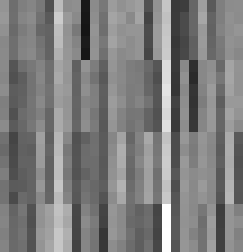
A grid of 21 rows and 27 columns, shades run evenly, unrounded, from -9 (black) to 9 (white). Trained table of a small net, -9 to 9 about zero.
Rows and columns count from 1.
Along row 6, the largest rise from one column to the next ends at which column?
19
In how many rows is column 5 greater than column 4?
16
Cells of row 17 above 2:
5
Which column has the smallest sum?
20
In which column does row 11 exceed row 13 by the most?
27
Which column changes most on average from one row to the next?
10
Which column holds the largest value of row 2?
7
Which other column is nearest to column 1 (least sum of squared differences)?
11
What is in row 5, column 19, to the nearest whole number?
5
